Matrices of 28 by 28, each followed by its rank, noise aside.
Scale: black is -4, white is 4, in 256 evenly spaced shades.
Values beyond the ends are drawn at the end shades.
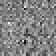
six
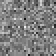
six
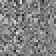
six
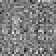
five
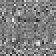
four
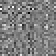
five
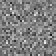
six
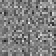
six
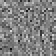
six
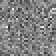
six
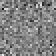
six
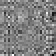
four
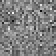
seven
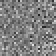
six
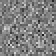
seven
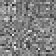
six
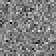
seven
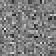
five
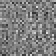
five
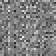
six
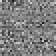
seven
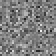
seven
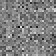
six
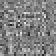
four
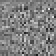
six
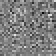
seven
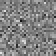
seven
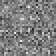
seven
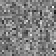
seven
